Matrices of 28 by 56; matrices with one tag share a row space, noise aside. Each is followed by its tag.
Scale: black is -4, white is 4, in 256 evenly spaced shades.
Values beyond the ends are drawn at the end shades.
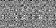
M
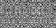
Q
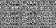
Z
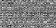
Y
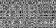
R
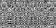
Y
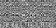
Z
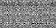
Q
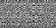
Q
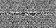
Z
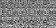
Y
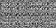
Q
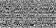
R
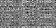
Z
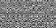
Q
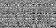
Q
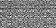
Y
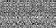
Q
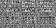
Z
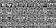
Y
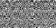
R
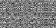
R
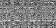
R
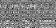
Z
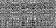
Z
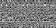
Y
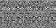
Q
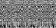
R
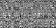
R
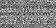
Y
